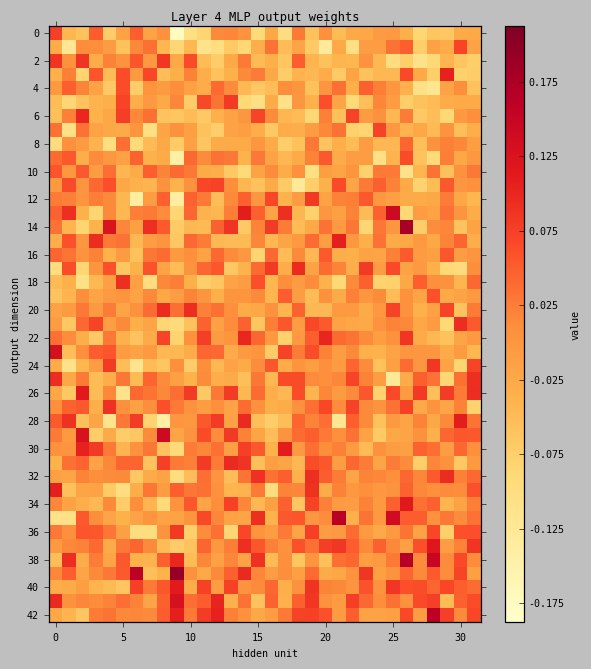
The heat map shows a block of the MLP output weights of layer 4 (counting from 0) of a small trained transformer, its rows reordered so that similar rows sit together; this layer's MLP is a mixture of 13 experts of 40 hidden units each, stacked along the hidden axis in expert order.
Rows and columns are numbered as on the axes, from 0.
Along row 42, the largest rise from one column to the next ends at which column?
28
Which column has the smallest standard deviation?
24
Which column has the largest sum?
26
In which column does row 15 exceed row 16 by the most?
21
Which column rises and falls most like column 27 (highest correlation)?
31
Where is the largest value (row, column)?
39, 9
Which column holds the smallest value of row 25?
25
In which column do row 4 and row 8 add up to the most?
5
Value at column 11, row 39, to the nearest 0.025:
-0.025
